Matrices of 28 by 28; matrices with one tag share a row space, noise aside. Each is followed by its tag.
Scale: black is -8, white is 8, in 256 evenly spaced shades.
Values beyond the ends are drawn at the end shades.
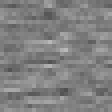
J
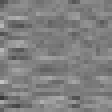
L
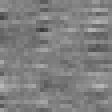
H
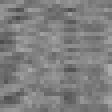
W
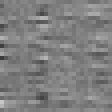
H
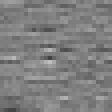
J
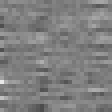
H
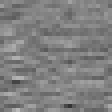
W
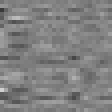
L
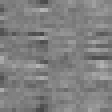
H
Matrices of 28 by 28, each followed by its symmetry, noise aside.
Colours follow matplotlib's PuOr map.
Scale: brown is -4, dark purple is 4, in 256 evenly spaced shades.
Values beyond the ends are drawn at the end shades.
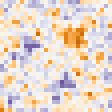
symmetric across the other diagonal.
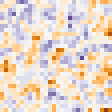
no symmetry.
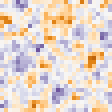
antisymmetric.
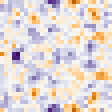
mirrored top to bottom.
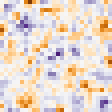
symmetric.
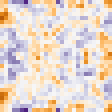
mirrored top to bottom.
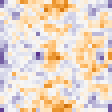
mirrored top to bottom.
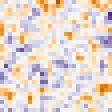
no symmetry.
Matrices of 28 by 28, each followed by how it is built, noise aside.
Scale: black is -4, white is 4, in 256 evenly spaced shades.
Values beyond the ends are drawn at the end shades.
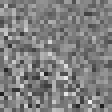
lower triangular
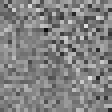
upper triangular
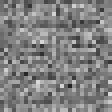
blocks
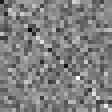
diagonal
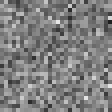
noise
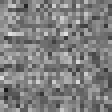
blocks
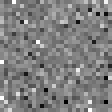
sparse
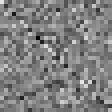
diagonal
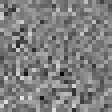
lower triangular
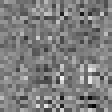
low rank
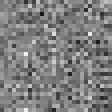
low rank
